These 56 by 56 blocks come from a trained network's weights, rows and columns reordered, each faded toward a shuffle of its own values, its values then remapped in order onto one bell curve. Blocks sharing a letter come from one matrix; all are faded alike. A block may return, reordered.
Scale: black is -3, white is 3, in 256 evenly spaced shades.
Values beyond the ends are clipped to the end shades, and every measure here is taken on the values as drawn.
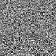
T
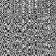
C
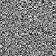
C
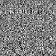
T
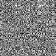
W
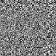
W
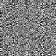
C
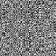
C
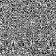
W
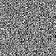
T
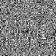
T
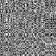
C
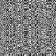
C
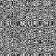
C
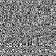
W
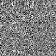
W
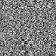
W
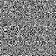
W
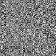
T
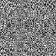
W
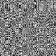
C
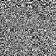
W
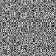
C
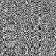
C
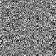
T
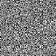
T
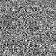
W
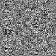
T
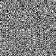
T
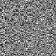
C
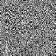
T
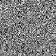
T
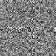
W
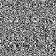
W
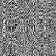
C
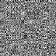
W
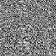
W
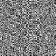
C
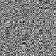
C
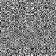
W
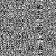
C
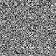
W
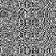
C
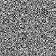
T
